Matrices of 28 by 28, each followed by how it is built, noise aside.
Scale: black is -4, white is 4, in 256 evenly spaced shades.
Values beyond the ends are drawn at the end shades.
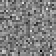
noise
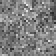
smooth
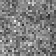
smooth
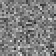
noise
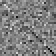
diagonal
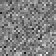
Hankel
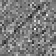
Hankel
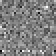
uneven rows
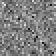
diagonal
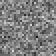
noise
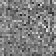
upper triangular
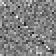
diagonal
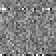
uneven rows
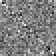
diagonal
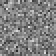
noise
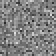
noise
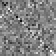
diagonal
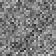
Hankel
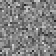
noise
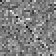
diagonal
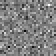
uneven rows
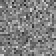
noise
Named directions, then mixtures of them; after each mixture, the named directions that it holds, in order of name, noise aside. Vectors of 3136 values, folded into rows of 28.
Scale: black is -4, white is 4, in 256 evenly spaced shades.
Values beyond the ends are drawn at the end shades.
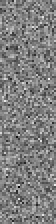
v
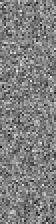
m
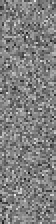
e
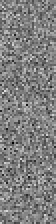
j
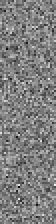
v.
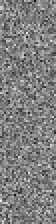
e.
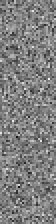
v.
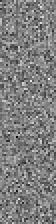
m, v.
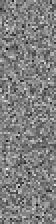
e, v.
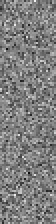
e, v.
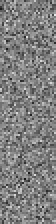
e, v.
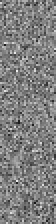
j, m.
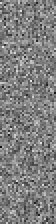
m.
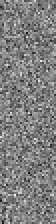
e.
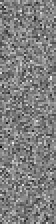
j, m.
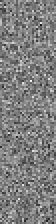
m, v.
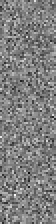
e, j.
